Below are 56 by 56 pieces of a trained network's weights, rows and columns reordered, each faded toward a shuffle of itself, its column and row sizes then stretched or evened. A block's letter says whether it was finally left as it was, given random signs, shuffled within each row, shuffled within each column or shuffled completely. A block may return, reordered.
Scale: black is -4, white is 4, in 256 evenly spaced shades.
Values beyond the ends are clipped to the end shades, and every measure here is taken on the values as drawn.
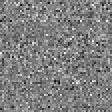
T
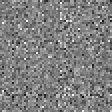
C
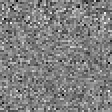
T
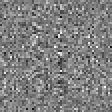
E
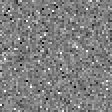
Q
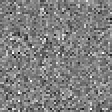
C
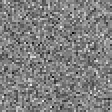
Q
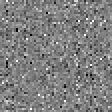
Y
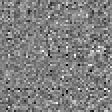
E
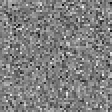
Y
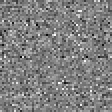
T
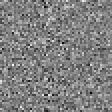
C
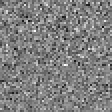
T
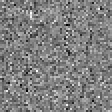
Y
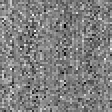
Y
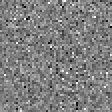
Y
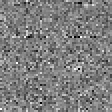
C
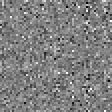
Y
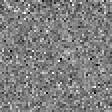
T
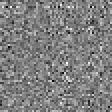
E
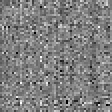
E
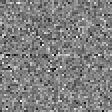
T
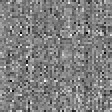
E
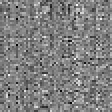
E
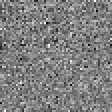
C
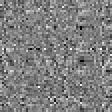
E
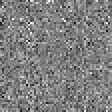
E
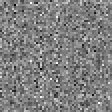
Y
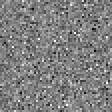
Q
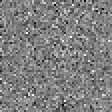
Y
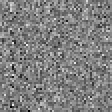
Y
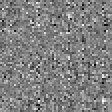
C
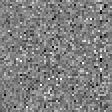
Y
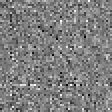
C
